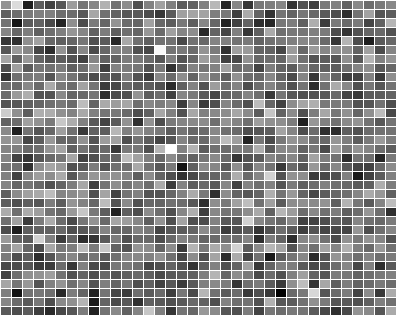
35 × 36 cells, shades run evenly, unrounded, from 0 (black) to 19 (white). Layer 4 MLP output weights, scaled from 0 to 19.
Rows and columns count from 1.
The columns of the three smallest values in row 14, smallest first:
28, 13, 10
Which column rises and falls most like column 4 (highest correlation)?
5
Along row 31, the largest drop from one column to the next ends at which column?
21
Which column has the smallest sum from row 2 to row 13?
33
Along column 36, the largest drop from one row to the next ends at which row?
24
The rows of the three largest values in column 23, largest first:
25, 23, 2
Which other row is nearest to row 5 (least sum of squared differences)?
31
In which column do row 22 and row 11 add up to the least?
20
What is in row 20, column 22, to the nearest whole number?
13
